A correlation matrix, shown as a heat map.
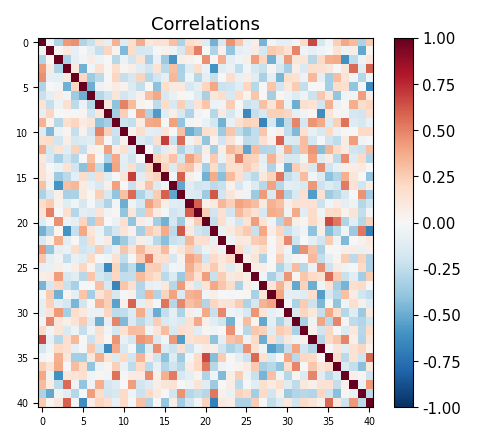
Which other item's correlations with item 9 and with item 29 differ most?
27
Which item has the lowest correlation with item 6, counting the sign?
5
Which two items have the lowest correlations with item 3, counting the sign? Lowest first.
21, 5
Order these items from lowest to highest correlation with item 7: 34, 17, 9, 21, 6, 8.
9, 6, 34, 21, 8, 17
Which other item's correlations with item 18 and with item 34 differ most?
28
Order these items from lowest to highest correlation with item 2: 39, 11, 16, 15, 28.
16, 28, 15, 11, 39
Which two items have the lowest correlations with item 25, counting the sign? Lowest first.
8, 12
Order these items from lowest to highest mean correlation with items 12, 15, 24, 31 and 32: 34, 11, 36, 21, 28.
34, 28, 21, 36, 11
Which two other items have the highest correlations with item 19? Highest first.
18, 1
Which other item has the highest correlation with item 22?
30
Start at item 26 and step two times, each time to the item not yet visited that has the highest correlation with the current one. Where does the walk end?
20
